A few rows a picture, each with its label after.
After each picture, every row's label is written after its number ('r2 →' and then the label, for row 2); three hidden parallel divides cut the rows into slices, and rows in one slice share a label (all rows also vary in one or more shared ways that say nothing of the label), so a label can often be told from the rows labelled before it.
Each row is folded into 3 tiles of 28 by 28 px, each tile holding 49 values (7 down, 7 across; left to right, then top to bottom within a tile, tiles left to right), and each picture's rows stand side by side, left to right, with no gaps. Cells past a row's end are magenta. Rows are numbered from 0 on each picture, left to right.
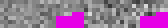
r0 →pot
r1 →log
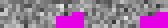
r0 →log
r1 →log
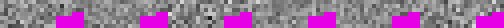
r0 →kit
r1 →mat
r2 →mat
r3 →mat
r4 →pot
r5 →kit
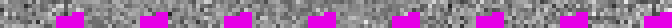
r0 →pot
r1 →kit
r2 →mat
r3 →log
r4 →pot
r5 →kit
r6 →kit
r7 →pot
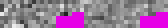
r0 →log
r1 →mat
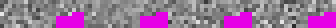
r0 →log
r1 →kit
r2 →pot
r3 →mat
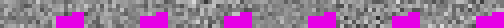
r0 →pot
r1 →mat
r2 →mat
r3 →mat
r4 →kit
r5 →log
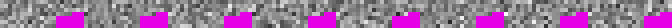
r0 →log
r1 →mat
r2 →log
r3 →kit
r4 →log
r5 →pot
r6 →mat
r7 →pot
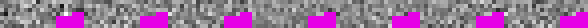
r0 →kit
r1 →log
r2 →pot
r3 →mat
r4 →kit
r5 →kit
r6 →pot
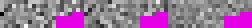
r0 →kit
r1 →kit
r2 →kit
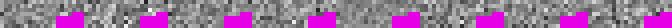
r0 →kit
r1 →log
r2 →pot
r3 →kit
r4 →pot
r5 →kit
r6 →kit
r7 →kit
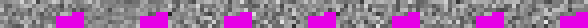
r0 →kit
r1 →mat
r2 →mat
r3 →mat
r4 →mat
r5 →mat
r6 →kit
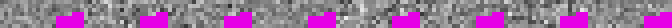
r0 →pot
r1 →pot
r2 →kit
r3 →pot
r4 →log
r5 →pot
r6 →mat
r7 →log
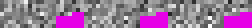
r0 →pot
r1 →log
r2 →log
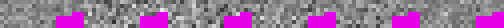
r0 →pot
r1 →log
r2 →log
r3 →log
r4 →kit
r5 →pot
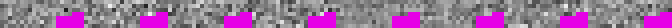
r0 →kit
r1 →kit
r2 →kit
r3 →log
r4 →pot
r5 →pot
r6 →log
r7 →kit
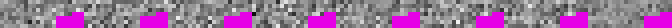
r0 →mat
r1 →kit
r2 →log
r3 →kit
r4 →pot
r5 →kit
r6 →mat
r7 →mat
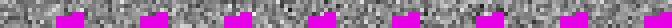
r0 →mat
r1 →mat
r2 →log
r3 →log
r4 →mat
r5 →kit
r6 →kit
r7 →kit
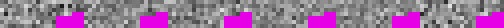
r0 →mat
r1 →mat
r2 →mat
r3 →kit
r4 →kit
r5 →mat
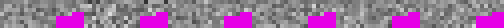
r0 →log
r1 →log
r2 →mat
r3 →log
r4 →log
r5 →kit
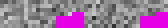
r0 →log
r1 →kit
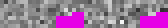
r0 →log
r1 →pot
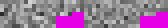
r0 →kit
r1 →kit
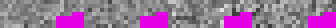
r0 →pot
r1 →kit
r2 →mat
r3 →mat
